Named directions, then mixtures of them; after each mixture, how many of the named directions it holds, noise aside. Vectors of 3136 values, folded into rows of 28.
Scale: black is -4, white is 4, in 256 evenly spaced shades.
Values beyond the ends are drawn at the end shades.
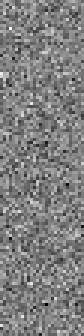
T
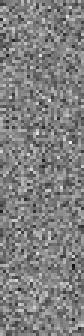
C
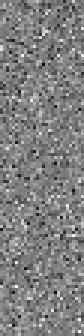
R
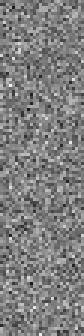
two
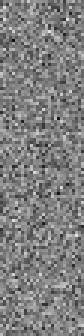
three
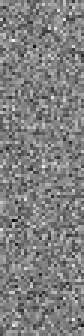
two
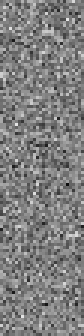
three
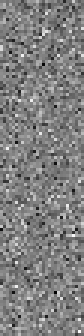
one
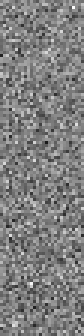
three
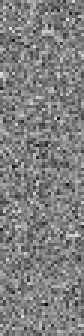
three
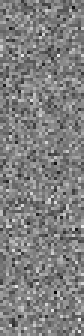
two
